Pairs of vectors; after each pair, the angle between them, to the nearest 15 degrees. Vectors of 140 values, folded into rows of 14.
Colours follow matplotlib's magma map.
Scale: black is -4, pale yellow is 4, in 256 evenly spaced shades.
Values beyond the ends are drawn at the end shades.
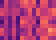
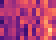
30 degrees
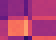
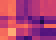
75 degrees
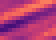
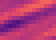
15 degrees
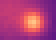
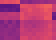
90 degrees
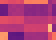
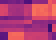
150 degrees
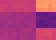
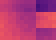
150 degrees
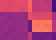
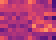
45 degrees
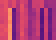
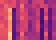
15 degrees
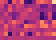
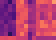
60 degrees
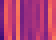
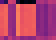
90 degrees
